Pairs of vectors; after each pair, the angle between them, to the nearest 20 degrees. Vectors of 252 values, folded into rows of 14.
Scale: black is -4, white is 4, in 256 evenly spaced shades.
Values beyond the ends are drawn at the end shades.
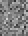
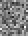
140 degrees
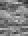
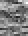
160 degrees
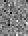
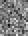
40 degrees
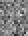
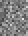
80 degrees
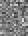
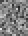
80 degrees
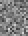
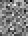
120 degrees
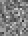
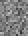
140 degrees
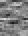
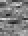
20 degrees
